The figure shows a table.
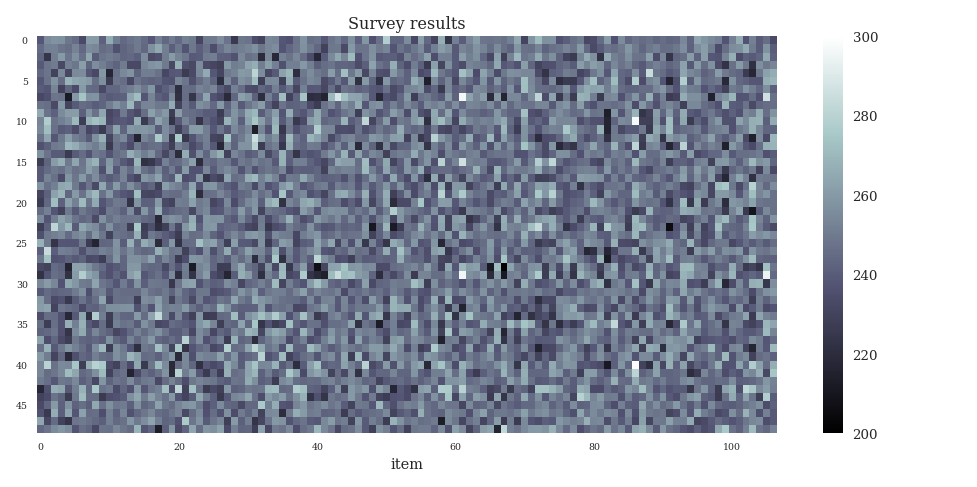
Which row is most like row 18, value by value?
22
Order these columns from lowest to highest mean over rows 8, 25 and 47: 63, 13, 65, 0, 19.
63, 65, 19, 0, 13
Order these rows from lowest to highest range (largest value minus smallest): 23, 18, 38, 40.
18, 38, 23, 40
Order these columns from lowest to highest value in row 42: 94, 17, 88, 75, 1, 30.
17, 75, 1, 88, 94, 30
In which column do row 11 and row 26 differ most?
31
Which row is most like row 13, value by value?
5
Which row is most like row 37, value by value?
47
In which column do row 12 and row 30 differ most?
103
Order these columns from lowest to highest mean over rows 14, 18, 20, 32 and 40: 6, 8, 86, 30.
6, 30, 8, 86
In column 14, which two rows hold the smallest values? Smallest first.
12, 38
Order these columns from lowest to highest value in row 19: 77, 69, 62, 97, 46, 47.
97, 77, 46, 62, 69, 47
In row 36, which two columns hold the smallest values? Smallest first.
67, 4
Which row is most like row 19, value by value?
15
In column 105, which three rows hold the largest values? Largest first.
29, 7, 44
